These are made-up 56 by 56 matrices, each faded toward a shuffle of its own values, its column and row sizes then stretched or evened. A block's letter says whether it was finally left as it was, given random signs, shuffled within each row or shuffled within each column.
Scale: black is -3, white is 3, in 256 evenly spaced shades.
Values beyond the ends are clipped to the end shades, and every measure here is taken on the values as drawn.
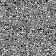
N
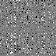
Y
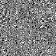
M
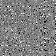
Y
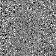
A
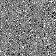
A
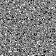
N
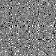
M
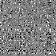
M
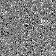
A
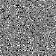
Y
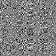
M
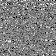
N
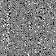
A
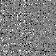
Y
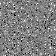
A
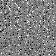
A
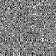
M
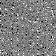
A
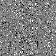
A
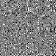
M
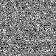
N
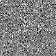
Y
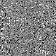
Y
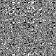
M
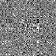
M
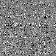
Y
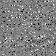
N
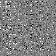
Y
